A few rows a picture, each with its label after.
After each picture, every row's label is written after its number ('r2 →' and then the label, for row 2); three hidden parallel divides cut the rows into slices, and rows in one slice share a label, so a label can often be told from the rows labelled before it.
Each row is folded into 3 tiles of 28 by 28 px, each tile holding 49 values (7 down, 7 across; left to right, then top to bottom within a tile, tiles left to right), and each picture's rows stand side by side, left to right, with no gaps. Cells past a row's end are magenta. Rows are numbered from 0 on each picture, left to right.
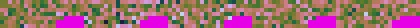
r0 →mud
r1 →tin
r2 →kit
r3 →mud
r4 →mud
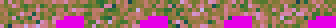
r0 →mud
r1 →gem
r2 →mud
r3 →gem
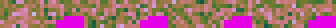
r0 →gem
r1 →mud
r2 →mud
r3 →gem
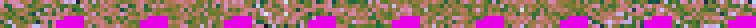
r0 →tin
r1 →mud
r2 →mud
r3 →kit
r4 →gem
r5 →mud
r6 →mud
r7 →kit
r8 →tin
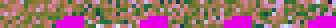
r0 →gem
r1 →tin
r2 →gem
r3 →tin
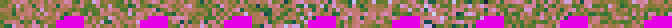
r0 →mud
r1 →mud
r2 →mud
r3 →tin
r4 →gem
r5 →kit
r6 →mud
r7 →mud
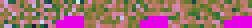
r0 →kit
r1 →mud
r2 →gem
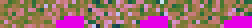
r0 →mud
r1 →kit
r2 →mud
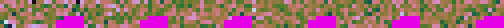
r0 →tin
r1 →mud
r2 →gem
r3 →gem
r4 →mud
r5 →mud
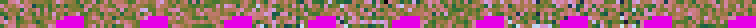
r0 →mud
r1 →gem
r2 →gem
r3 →kit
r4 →kit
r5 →mud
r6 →tin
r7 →tin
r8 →gem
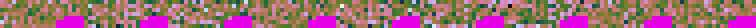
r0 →mud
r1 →kit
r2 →kit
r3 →gem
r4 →kit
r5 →tin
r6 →tin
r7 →mud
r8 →gem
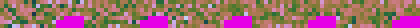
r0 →tin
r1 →mud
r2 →mud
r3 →mud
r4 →mud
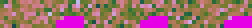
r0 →gem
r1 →gem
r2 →gem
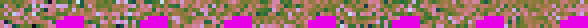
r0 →kit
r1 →kit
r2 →mud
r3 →mud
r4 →kit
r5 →gem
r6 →gem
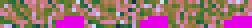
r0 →kit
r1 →kit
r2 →mud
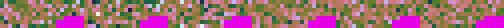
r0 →kit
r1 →kit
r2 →tin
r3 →mud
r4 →mud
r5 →gem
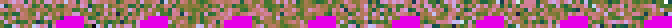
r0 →tin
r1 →tin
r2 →mud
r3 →gem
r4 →tin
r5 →kit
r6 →tin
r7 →kit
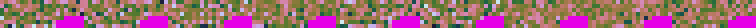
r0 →tin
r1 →tin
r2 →kit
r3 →gem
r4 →tin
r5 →kit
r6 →gem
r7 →mud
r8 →mud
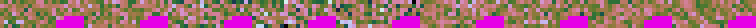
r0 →gem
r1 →gem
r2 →kit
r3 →kit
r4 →tin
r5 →gem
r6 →gem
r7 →mud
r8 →mud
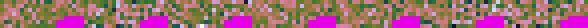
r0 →gem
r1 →kit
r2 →tin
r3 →gem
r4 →gem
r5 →kit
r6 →kit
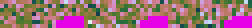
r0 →tin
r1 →tin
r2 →kit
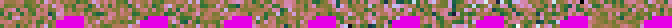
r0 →mud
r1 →mud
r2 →mud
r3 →gem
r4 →kit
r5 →tin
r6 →tin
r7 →mud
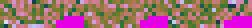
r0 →tin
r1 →mud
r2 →tin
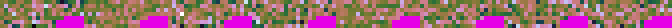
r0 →kit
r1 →gem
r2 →kit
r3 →tin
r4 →mud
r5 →gem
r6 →tin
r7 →kit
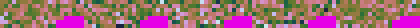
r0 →mud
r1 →kit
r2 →kit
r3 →tin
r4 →gem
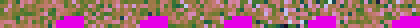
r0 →mud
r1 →gem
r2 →mud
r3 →kit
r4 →mud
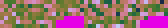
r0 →gem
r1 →tin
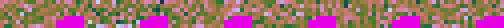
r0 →mud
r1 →tin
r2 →mud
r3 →gem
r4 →gem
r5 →mud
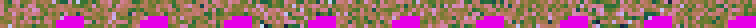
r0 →gem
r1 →gem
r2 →mud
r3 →kit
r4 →mud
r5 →gem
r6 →mud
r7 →kit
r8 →mud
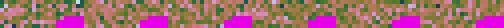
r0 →kit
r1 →mud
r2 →mud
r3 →gem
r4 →gem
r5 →mud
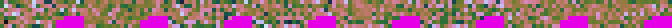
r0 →kit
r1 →gem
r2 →kit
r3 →tin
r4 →mud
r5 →tin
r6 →gem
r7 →gem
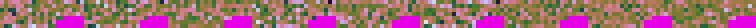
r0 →tin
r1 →tin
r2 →gem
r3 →tin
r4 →mud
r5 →tin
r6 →mud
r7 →mud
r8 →gem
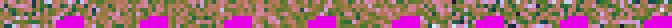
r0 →tin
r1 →gem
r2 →gem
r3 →gem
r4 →gem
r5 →tin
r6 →tin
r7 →kit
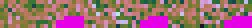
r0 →mud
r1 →kit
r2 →kit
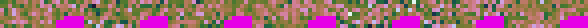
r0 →gem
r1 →tin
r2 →gem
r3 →gem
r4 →kit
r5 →tin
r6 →mud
